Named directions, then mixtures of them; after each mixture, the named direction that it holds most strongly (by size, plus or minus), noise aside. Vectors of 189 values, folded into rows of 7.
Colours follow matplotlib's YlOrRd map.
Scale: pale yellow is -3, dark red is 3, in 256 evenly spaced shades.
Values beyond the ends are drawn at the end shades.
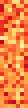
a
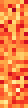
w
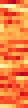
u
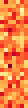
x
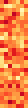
x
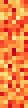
x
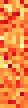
a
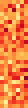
w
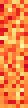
a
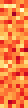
u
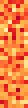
w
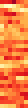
u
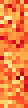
w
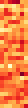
u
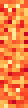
w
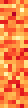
x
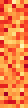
a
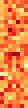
x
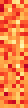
a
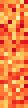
w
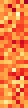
w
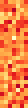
w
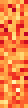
w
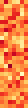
x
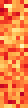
a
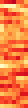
u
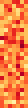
a
